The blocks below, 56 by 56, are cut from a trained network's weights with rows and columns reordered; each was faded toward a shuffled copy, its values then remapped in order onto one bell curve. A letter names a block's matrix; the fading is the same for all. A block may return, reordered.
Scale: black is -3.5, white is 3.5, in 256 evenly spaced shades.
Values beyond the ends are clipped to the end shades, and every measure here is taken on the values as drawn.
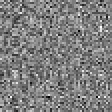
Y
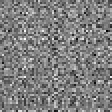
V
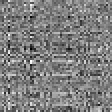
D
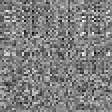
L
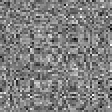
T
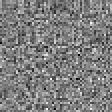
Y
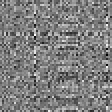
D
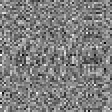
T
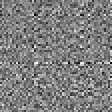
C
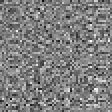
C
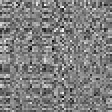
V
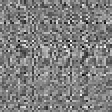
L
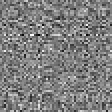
C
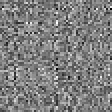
T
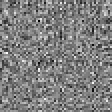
Y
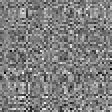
V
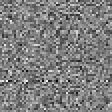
C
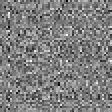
V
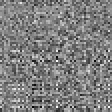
L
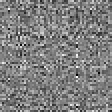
D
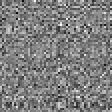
V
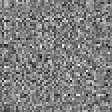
C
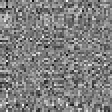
V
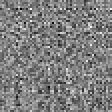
Y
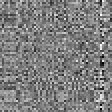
D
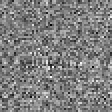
C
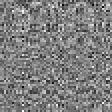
D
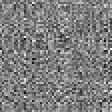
D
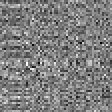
V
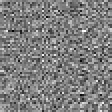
T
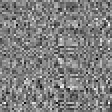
V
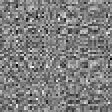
V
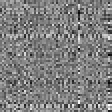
D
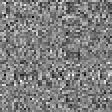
Y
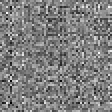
C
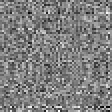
C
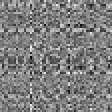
D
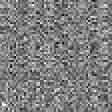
T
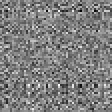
L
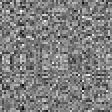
Y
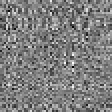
D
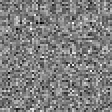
T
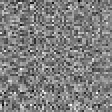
T
